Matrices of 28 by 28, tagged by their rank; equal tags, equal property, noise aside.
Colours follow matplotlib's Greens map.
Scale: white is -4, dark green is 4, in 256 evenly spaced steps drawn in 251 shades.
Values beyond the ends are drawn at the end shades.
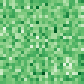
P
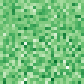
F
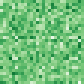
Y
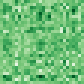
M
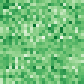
P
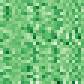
M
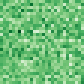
F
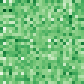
F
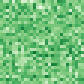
P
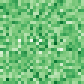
Y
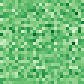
F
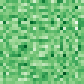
M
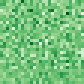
P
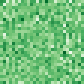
P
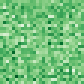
P
